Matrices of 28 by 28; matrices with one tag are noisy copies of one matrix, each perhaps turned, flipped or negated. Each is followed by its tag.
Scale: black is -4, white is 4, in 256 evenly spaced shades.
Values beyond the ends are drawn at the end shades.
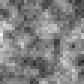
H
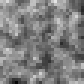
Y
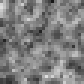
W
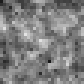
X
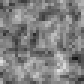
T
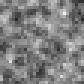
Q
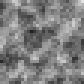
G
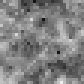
H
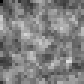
X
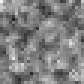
Q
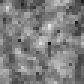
X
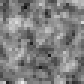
T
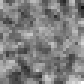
W
